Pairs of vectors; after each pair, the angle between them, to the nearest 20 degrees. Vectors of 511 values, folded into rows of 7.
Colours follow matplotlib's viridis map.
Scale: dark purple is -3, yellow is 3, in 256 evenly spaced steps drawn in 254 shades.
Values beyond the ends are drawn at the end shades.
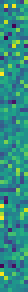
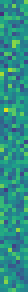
60 degrees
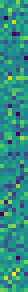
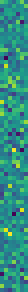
80 degrees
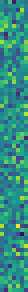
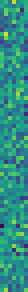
160 degrees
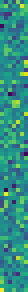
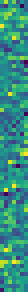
140 degrees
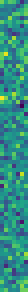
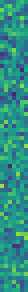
140 degrees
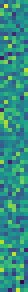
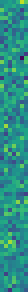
80 degrees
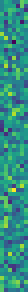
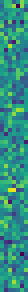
40 degrees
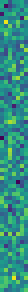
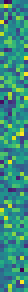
100 degrees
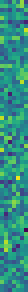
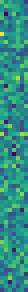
80 degrees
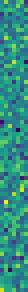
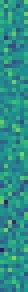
140 degrees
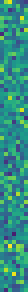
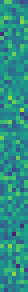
40 degrees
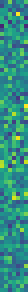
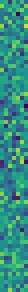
160 degrees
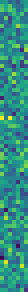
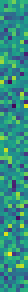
80 degrees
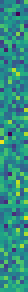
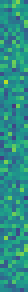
120 degrees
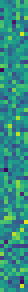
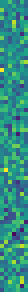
160 degrees
